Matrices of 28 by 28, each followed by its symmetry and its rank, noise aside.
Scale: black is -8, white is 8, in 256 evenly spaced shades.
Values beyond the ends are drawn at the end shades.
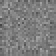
symmetric, rank four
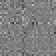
no symmetry, rank four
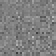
antisymmetric, rank four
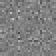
no symmetry, rank five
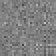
antisymmetric, rank four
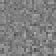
antisymmetric, rank four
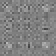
symmetric, rank three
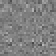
no symmetry, rank three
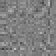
no symmetry, rank three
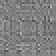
antisymmetric, rank four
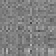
no symmetry, rank four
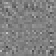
no symmetry, rank three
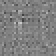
antisymmetric, rank four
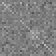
symmetric, rank five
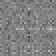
no symmetry, rank four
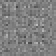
antisymmetric, rank four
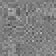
symmetric, rank four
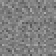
no symmetry, rank four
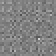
symmetric, rank four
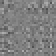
no symmetry, rank three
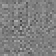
no symmetry, rank five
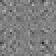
symmetric, rank three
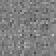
antisymmetric, rank four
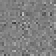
antisymmetric, rank four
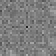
symmetric, rank four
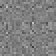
no symmetry, rank three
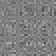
antisymmetric, rank four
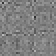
no symmetry, rank four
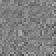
no symmetry, rank four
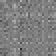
no symmetry, rank five
